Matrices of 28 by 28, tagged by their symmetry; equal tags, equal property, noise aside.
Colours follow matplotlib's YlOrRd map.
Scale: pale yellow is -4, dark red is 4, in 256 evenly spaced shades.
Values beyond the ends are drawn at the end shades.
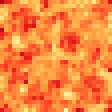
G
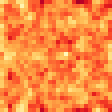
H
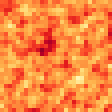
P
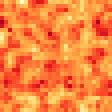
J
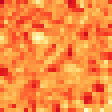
P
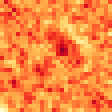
G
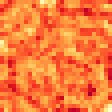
P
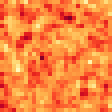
J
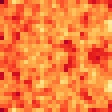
H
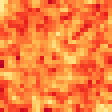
G
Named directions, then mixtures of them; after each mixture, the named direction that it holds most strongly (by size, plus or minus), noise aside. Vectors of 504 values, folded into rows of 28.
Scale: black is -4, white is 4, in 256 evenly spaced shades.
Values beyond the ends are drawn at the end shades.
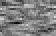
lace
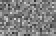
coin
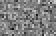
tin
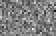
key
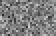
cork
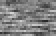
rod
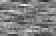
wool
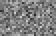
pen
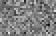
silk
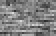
rod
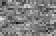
lace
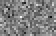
cork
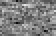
lace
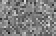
silk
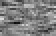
lace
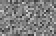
pen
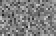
cork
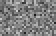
pen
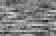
rod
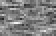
lace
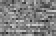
rod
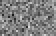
cork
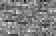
wool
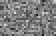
tin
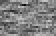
wool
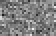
key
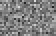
coin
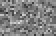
pen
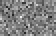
cork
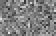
silk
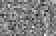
tin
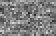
pen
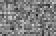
tin
